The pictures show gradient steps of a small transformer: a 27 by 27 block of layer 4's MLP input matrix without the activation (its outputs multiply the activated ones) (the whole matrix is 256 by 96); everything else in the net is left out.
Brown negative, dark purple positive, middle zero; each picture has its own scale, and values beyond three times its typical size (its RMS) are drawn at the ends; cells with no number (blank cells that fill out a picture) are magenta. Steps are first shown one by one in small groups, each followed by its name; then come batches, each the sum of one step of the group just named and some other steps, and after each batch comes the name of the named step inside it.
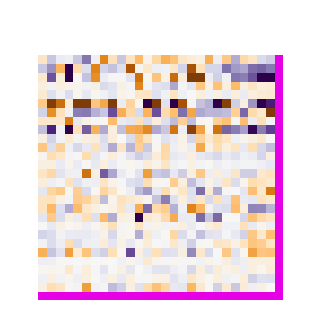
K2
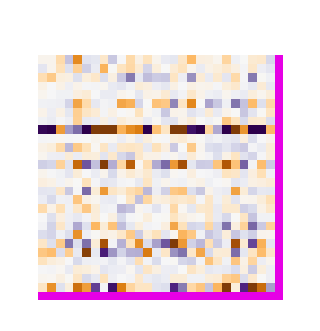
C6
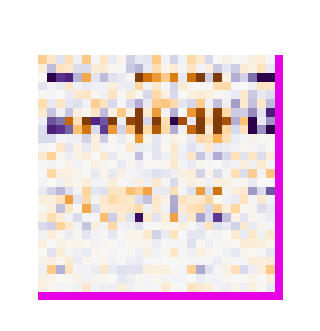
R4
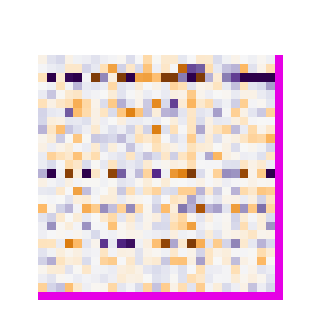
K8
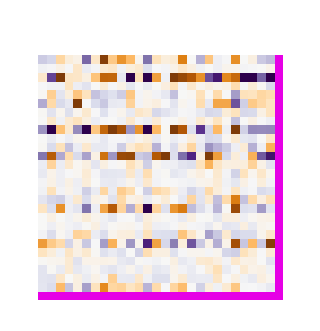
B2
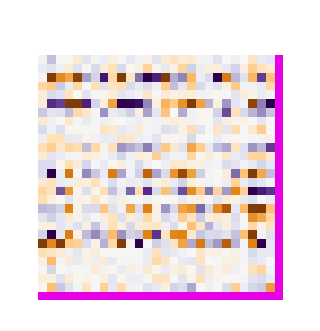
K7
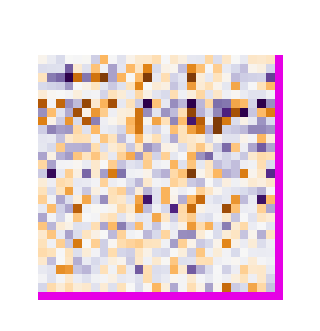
K2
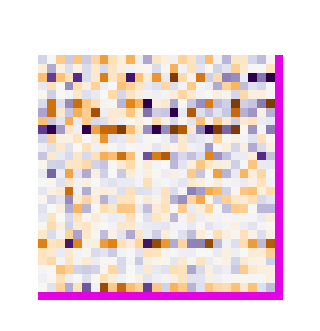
B2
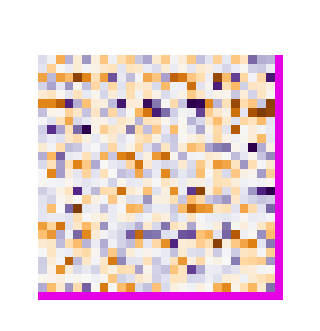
B2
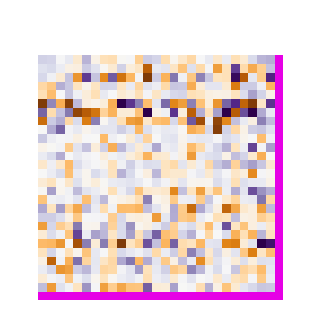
K7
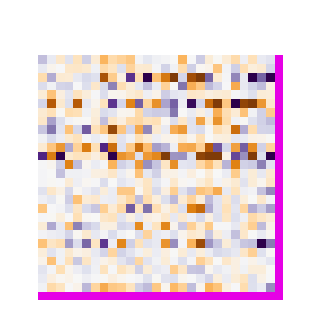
B2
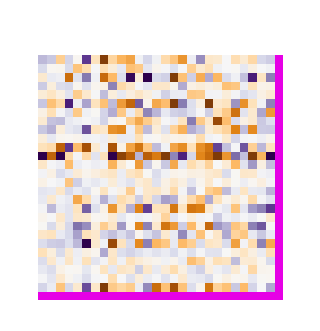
B2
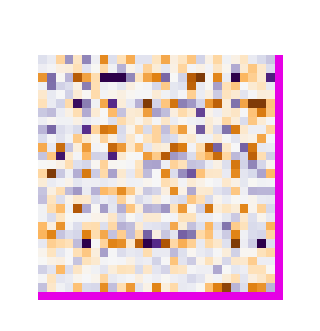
C6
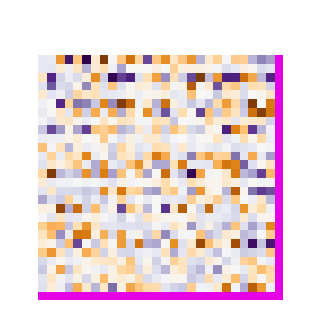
C6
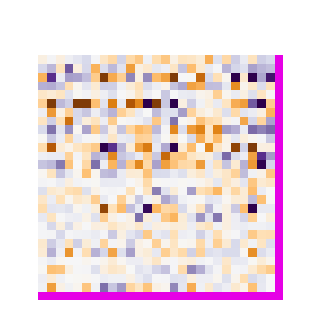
K2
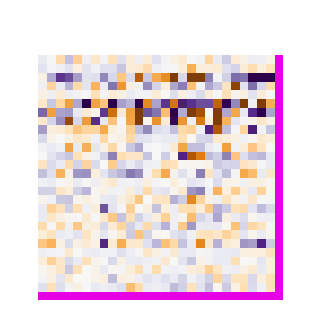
R4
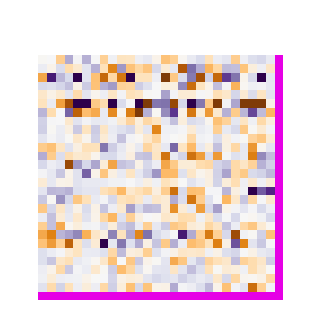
K8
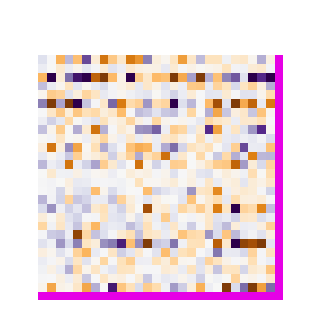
C6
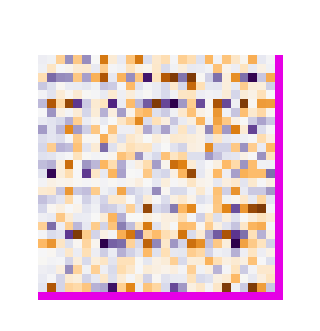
C6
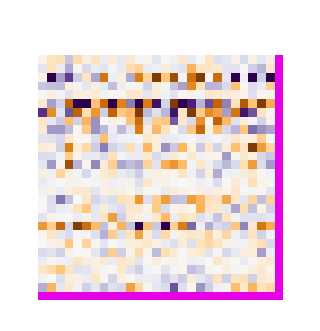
R4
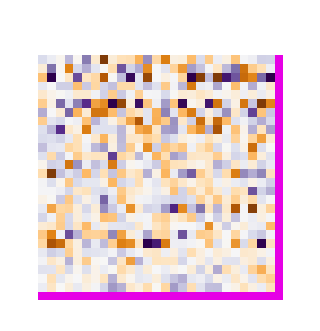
R4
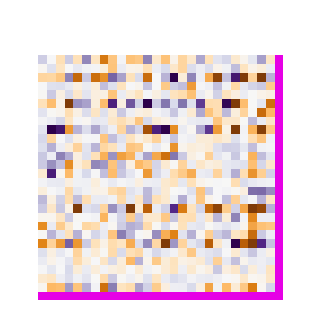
K7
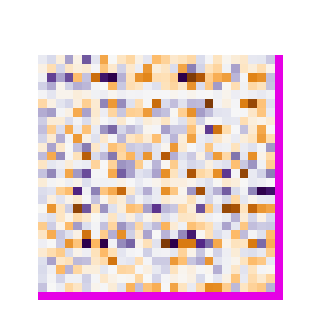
K8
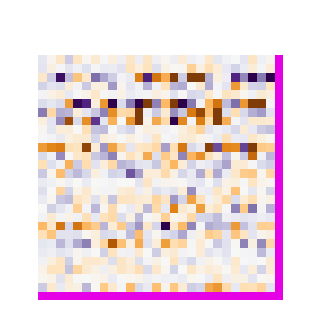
R4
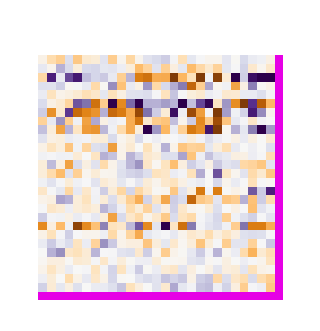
R4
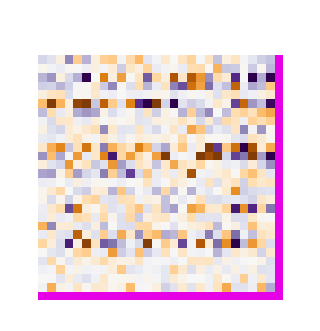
K2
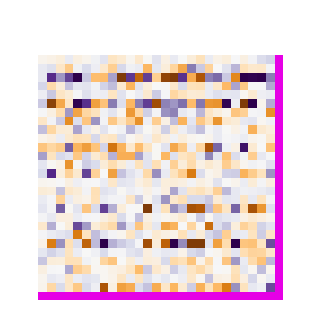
K8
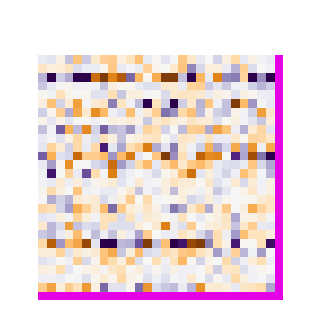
K8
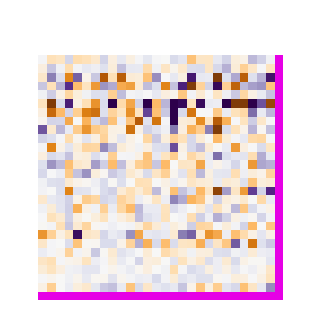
R4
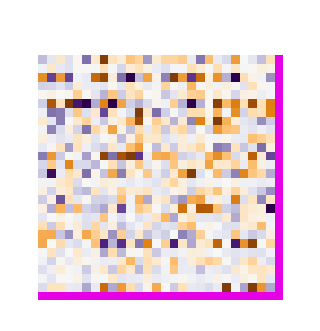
B2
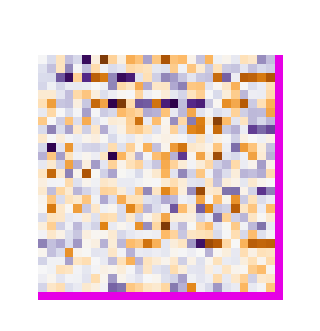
K2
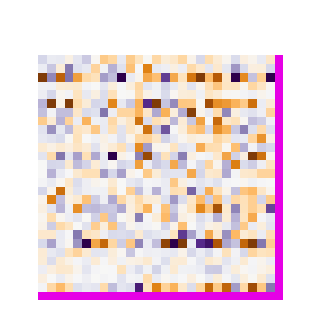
K2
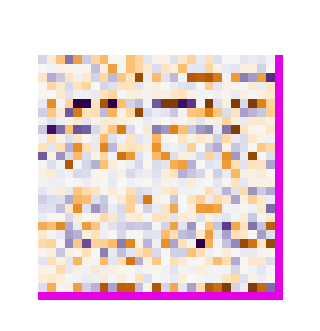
C6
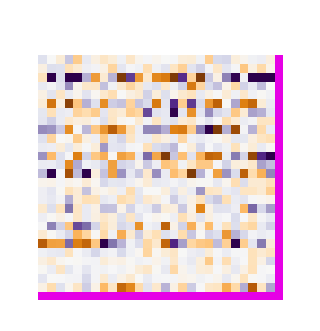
K8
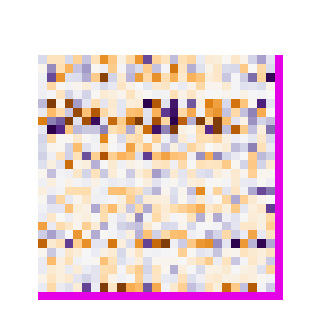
R4
